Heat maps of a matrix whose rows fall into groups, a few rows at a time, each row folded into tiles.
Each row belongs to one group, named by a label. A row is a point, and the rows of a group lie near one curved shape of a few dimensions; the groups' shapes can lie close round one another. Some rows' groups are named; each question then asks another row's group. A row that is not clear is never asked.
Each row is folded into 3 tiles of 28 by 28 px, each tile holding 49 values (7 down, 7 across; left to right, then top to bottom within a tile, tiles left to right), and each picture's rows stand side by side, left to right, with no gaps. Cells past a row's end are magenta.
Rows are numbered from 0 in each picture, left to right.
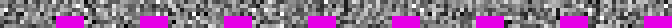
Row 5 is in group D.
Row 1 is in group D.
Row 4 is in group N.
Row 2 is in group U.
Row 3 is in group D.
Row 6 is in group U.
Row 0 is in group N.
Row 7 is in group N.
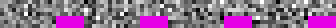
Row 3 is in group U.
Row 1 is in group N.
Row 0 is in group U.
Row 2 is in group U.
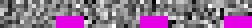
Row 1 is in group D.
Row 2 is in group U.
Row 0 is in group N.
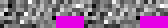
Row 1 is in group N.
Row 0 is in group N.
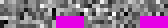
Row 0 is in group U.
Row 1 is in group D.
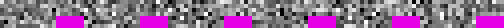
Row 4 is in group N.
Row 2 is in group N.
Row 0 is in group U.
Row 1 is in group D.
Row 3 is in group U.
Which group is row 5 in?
D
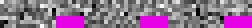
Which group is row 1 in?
N
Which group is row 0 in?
U
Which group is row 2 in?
U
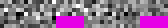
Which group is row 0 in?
N
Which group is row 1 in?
D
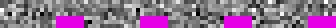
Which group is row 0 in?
D
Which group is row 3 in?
D
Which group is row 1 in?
U
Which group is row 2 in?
U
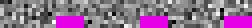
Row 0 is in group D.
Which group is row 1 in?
U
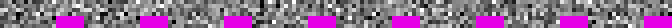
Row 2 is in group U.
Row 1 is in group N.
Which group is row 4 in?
N
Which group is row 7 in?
U
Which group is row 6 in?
D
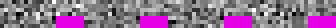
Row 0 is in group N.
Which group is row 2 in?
U
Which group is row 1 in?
U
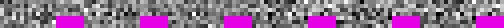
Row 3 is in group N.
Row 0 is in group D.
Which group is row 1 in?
D
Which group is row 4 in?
U
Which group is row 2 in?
U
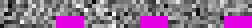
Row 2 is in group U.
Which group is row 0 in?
N
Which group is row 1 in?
D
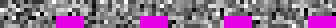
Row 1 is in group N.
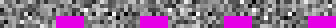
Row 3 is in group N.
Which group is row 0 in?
U
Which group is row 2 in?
D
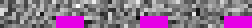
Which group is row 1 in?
U
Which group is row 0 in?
N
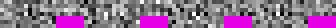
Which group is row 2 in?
U
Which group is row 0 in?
U
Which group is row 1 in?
D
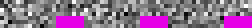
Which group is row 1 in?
D
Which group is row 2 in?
N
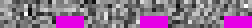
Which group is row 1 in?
D
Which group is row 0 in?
U
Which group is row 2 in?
N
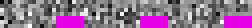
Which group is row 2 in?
D
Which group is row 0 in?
D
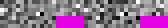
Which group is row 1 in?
N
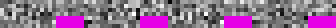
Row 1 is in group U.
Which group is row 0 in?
D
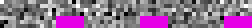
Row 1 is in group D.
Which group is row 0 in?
U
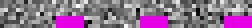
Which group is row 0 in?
N
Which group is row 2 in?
U
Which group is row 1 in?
U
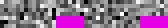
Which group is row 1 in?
N
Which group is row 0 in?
U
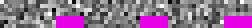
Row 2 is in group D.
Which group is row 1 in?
N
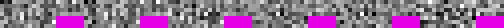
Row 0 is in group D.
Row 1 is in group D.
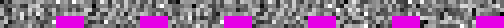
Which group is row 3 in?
N
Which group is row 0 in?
D
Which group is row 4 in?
D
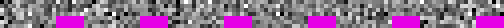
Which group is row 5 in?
U
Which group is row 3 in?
U
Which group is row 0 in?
D
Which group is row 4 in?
D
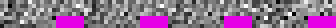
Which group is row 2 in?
N
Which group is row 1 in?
N
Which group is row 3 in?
N
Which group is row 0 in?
N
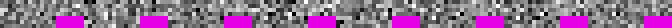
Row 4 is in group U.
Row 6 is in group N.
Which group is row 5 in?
N
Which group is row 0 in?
N
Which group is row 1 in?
D
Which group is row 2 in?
U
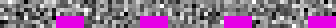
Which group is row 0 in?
U
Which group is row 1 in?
N
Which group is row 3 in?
U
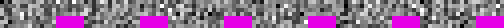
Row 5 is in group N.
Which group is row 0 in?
D
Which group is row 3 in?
D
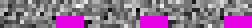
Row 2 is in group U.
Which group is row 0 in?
N
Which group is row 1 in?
U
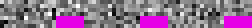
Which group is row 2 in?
D
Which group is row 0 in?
U
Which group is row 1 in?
U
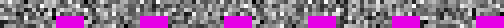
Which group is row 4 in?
N
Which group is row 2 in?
N
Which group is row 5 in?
U
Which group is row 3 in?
D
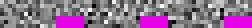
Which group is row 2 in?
U
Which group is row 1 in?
N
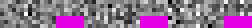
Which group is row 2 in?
D
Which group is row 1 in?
D
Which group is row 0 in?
U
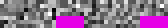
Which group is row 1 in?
N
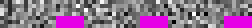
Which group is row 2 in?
U
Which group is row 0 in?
N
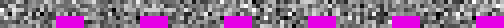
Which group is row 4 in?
D
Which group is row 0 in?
D
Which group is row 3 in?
N
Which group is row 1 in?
U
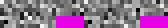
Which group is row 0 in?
U
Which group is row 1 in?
U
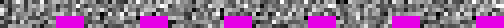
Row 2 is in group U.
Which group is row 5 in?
N
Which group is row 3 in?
N
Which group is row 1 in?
N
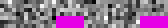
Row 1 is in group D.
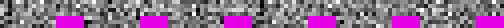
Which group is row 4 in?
U
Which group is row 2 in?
U
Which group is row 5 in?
D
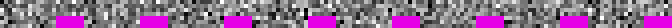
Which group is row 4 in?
U
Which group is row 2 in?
N
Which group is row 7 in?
N
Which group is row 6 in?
U
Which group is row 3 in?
U
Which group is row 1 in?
D
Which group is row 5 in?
N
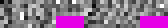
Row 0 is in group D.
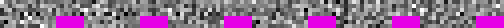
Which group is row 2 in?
D
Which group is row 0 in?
U
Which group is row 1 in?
D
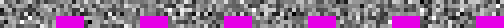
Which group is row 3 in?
D
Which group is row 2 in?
D
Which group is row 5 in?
N
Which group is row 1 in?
U
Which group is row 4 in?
D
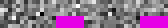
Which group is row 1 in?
U
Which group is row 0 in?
N
